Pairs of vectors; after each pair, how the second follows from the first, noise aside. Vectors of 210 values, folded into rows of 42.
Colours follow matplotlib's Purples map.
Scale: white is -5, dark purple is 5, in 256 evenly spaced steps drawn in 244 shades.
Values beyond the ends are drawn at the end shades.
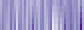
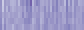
reversed, negated, shrunk.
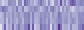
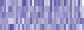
reversed.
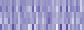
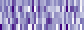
scaled up.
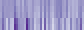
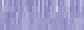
reversed, negated, shrunk.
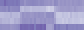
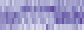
negated.
